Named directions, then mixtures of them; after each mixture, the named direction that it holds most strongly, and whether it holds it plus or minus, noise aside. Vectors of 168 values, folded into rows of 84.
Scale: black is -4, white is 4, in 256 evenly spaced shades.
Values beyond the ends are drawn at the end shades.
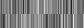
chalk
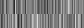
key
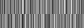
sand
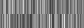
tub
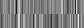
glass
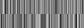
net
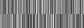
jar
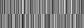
sand, plus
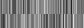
chalk, plus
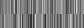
jar, plus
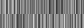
jar, minus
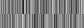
sand, minus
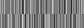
sand, minus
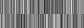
chalk, minus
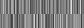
jar, minus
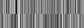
glass, plus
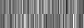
chalk, plus
